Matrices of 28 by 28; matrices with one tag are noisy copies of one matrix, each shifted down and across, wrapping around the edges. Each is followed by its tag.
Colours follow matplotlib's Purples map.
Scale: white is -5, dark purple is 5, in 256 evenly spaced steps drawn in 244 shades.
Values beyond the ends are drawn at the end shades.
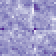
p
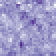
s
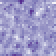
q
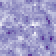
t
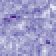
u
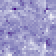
p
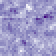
u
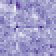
p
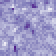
s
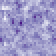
t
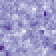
s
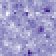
s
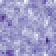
s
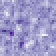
q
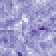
u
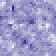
s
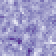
q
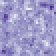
q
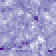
u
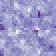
s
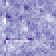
p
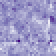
p
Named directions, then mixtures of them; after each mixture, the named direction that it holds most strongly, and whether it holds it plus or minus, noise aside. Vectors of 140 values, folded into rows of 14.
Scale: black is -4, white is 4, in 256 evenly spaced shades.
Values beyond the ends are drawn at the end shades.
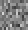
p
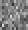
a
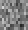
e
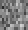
e, minus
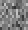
p, plus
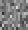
a, plus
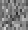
a, minus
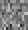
p, minus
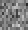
p, minus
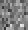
e, minus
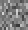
p, plus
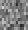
e, plus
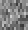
e, plus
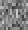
p, plus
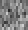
e, minus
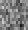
e, plus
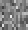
a, plus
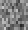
e, plus
